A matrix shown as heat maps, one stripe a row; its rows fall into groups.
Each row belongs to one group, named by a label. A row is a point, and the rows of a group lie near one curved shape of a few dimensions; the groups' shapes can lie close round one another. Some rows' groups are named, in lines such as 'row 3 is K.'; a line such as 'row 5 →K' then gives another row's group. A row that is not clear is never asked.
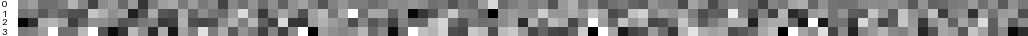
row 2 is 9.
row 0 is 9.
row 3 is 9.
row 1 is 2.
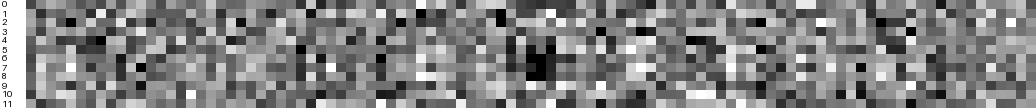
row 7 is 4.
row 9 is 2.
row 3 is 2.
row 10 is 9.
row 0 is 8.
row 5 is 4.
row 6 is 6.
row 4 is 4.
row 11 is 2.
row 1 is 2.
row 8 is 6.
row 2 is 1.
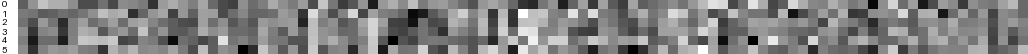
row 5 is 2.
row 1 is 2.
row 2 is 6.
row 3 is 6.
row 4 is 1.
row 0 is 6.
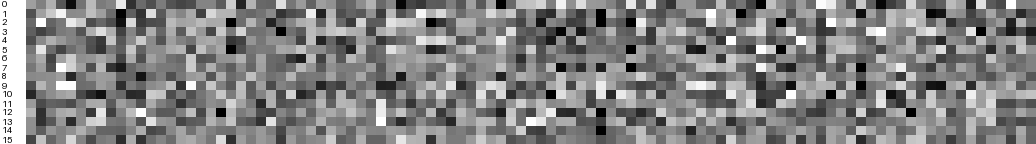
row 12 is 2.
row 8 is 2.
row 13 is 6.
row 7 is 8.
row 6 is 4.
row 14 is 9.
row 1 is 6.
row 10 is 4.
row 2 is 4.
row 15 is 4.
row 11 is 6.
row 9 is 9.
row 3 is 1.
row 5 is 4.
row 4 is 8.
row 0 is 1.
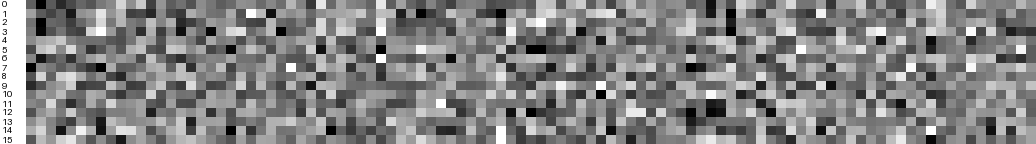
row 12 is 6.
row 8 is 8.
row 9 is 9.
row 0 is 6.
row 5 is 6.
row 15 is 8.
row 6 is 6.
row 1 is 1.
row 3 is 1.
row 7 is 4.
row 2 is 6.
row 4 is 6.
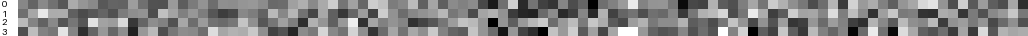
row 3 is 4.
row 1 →6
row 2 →2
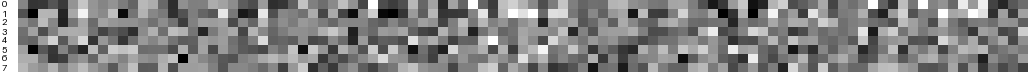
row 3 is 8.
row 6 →4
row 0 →6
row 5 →2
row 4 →2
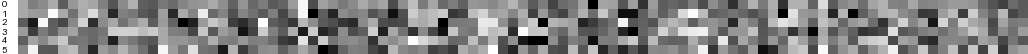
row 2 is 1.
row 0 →9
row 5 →9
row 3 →2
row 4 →6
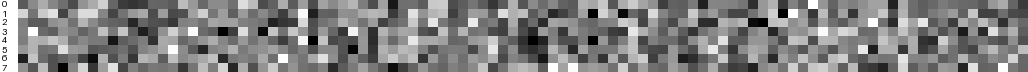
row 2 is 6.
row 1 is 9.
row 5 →8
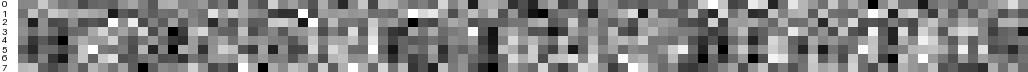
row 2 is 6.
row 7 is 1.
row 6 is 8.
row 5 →1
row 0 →6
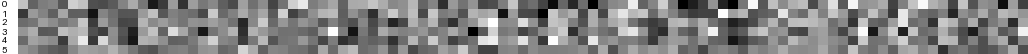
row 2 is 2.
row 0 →9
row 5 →1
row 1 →4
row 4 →2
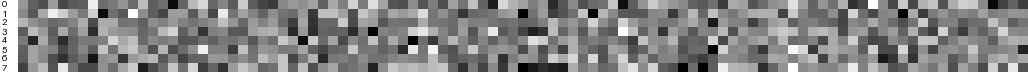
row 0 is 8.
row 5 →8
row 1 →2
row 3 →8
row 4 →6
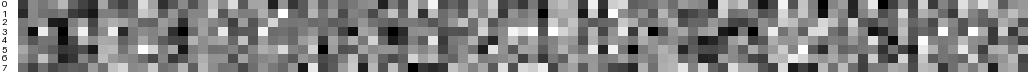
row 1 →4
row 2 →1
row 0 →4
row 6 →8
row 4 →8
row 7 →2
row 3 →1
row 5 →4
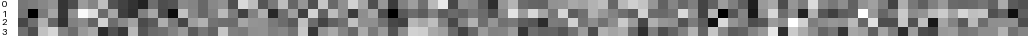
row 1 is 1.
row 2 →8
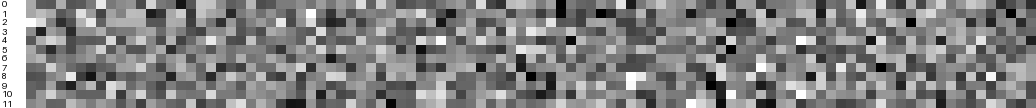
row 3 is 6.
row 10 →8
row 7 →6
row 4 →8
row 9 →8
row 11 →4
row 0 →8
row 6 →4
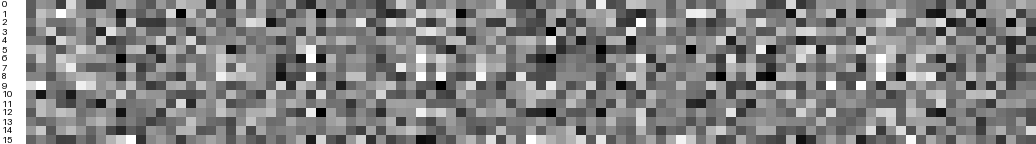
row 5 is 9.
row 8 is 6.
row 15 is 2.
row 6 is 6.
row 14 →8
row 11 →4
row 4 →8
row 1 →9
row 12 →6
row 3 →8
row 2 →1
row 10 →6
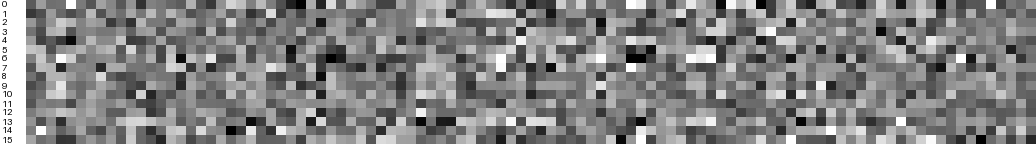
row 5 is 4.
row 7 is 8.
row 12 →9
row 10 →2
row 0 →4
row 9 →9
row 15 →1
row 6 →9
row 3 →6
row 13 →2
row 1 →1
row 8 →9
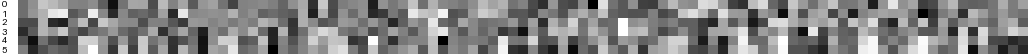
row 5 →1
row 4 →1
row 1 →9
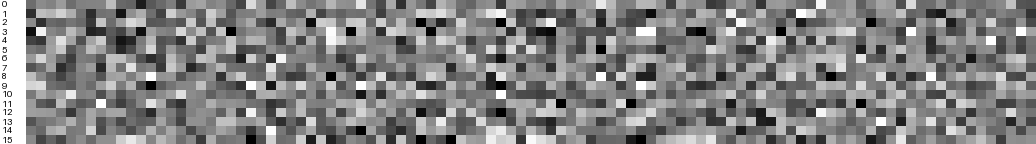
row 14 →2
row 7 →1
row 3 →4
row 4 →9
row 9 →1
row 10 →8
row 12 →1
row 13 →6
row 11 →8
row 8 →4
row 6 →1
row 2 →2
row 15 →2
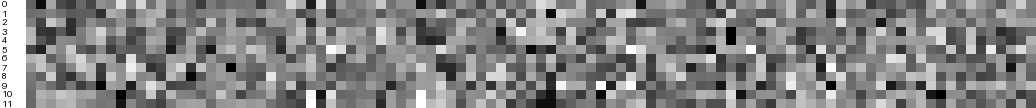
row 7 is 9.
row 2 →6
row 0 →6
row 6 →4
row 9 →4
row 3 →8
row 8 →1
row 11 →6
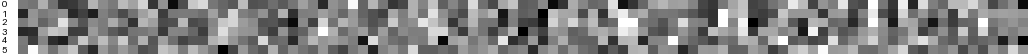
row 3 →9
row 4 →1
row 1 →4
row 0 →8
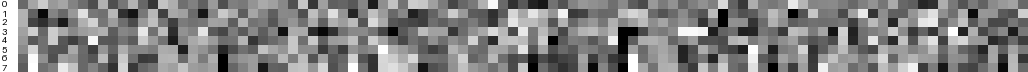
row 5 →4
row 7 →4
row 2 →8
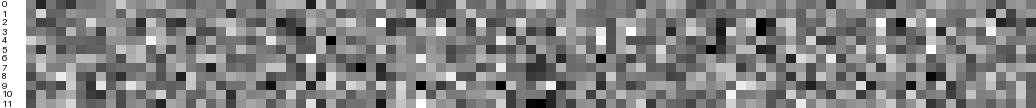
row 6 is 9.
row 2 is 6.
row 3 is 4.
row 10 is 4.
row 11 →6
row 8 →9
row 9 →2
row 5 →6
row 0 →6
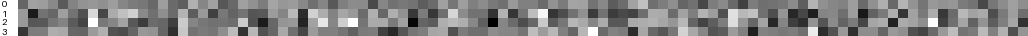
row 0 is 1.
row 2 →2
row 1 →2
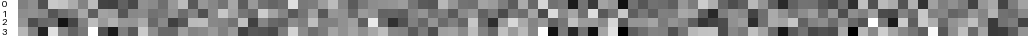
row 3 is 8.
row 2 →8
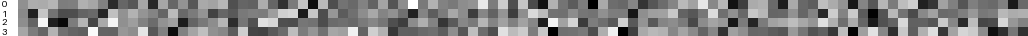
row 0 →6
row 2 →1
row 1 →6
